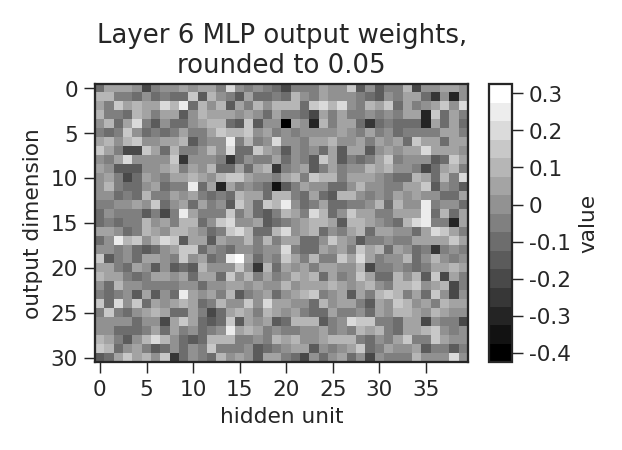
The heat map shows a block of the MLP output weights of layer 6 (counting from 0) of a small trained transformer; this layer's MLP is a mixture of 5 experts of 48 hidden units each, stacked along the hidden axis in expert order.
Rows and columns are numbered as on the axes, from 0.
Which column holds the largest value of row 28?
6
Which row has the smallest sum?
4
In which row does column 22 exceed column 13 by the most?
11
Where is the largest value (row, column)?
19, 15
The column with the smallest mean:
17
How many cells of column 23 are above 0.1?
4
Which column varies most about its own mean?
35
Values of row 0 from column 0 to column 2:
-0.1 0.05 0.05
